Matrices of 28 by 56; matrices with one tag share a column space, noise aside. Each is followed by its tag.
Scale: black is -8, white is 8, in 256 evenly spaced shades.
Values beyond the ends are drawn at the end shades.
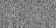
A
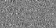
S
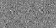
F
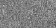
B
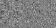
F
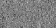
A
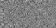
S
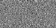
S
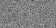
S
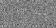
S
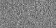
F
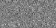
S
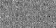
A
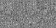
F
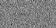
S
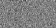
S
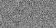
B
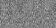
F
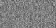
A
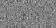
A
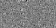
S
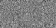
S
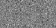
S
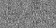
F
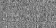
A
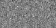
A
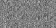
A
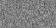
F
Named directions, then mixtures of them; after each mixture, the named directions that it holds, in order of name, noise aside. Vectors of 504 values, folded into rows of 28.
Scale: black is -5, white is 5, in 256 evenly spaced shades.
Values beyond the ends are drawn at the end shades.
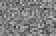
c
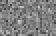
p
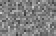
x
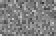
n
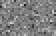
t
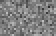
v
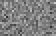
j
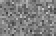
v.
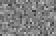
n, x.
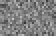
n, p.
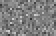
n, p, t.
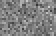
n, v.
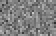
c, p.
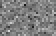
t.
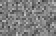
x.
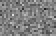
c.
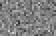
n, t, x.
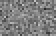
c, j, n.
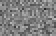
c.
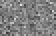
p, t, x.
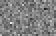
c, n, t.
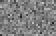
n, v.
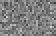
j.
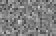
p.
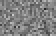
c.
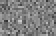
n, p.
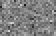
t.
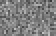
c, p, v.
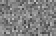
c, n, p.
